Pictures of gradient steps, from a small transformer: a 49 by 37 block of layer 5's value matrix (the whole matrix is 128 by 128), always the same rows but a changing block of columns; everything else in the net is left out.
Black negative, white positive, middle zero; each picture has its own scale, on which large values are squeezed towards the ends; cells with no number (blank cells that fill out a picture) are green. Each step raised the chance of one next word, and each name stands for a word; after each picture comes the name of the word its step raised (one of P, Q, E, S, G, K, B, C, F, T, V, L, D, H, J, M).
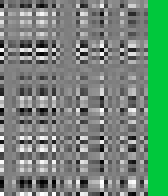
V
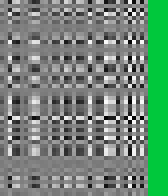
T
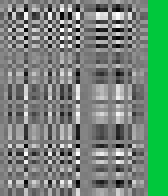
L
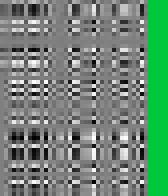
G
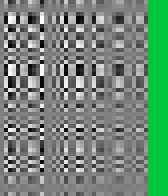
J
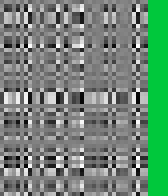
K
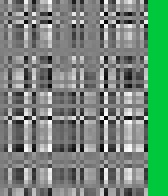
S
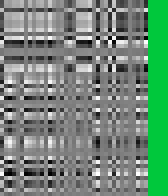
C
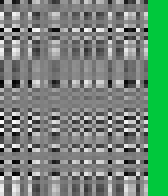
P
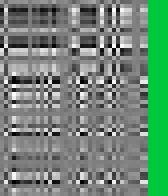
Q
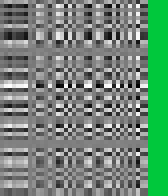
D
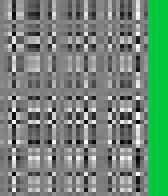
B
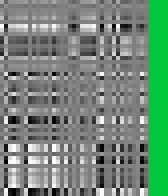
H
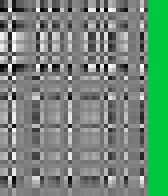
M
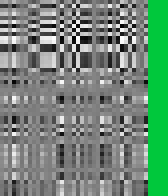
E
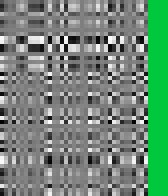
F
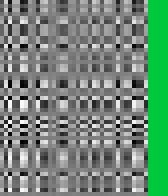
B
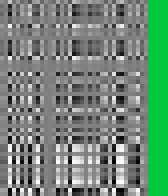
H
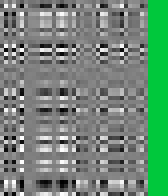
V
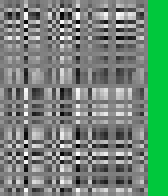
L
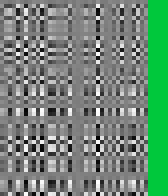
V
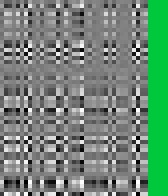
V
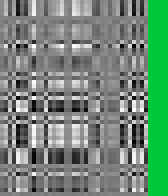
B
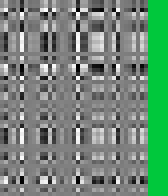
M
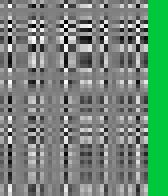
E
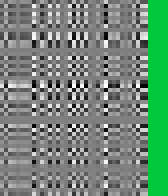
D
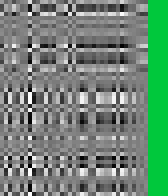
K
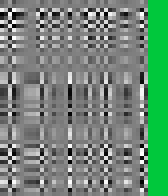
L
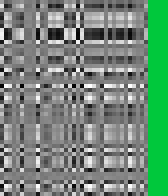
D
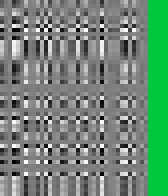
P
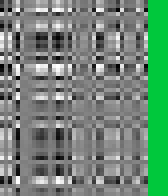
M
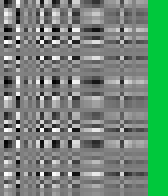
C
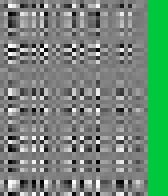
V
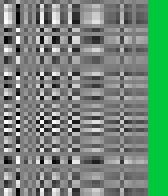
F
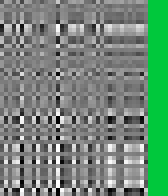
H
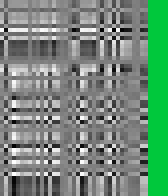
P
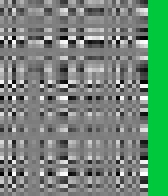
C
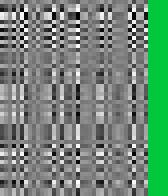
L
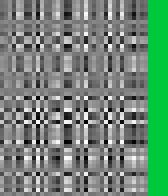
B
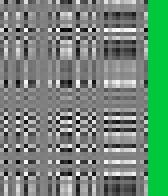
P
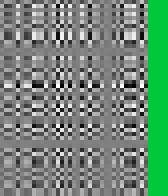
D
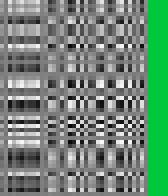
B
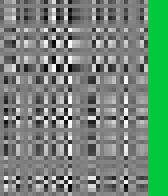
T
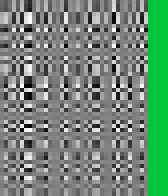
J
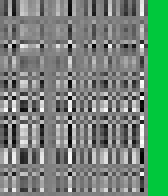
B
